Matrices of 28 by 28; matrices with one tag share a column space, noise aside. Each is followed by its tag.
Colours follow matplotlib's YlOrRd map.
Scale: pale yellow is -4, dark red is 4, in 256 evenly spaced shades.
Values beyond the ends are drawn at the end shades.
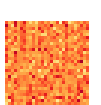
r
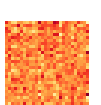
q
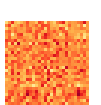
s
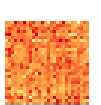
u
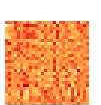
s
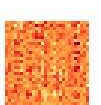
s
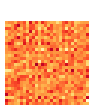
r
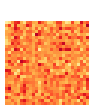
r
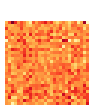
u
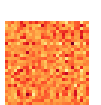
s
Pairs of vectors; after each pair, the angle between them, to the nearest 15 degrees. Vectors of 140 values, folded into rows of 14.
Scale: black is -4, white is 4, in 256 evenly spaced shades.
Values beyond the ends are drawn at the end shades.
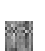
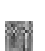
150 degrees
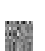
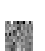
45 degrees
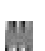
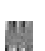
15 degrees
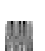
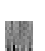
75 degrees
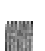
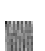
150 degrees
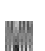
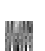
30 degrees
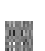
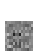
75 degrees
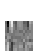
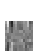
165 degrees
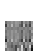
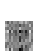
105 degrees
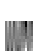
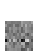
105 degrees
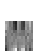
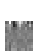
75 degrees
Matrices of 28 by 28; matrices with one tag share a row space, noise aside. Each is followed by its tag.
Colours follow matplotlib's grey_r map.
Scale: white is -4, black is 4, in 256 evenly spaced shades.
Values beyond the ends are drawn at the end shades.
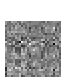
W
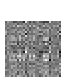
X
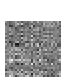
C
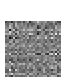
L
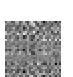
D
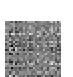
L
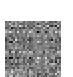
L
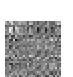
L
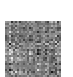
L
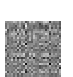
X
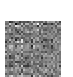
C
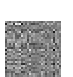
W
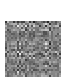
X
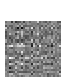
C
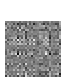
X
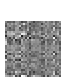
W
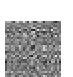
D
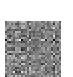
W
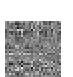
C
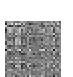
W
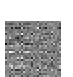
C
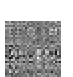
L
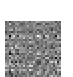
L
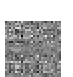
C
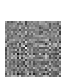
X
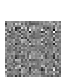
W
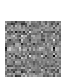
W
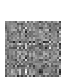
X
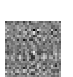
D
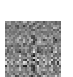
D
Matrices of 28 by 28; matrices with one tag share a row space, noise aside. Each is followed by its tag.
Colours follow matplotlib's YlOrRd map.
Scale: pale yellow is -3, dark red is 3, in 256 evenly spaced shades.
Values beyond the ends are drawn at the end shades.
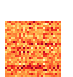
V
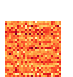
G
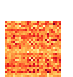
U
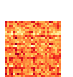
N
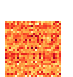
G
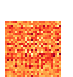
G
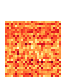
G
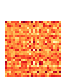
U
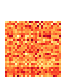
G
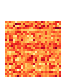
N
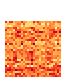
N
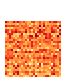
G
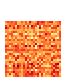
G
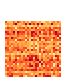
G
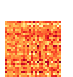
U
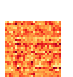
N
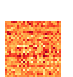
V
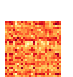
N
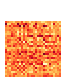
V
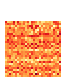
G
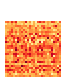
G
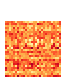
G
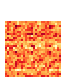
N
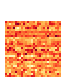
N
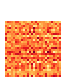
U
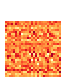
U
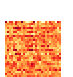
N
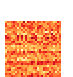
V
